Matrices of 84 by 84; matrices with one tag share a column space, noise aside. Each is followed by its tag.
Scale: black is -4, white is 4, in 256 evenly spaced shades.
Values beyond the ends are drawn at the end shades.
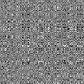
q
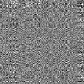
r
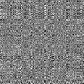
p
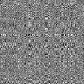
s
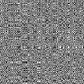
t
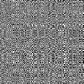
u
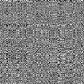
u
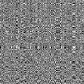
t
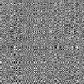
t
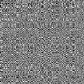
r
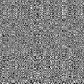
p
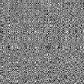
t
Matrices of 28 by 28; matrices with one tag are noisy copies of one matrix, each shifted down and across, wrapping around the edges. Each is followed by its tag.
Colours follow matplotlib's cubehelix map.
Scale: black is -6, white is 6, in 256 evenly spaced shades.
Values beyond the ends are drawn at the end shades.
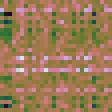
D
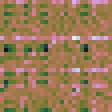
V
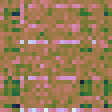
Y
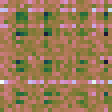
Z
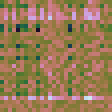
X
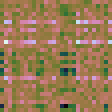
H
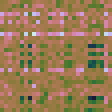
H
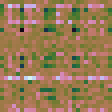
Z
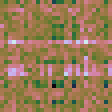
X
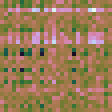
X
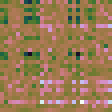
H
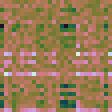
H
